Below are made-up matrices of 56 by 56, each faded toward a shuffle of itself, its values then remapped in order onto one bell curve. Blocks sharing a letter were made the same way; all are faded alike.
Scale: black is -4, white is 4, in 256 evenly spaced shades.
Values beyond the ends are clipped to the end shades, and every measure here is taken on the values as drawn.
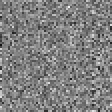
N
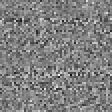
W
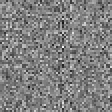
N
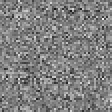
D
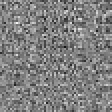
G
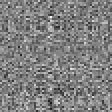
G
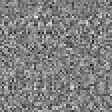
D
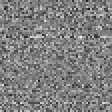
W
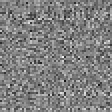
D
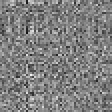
G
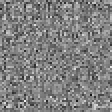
D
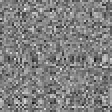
G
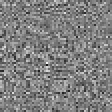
G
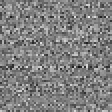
W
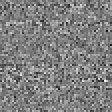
W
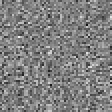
G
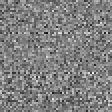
W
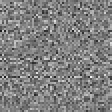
D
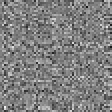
G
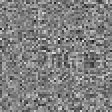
G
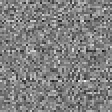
D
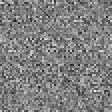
W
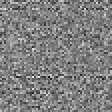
D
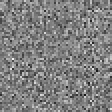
N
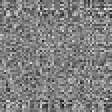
G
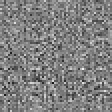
D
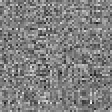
G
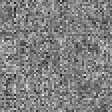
N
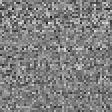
W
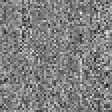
N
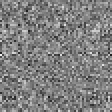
D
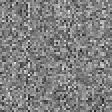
N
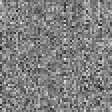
N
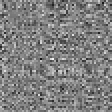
G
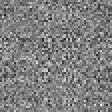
G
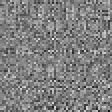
G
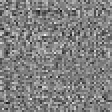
D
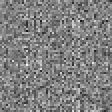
N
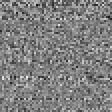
W
